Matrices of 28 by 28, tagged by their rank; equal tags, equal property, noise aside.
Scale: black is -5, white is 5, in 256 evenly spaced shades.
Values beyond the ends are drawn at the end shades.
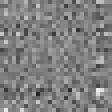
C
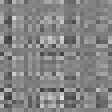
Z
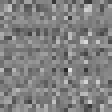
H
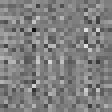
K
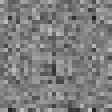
C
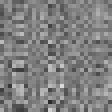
K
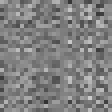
K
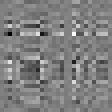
Z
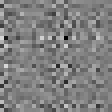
K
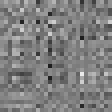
K
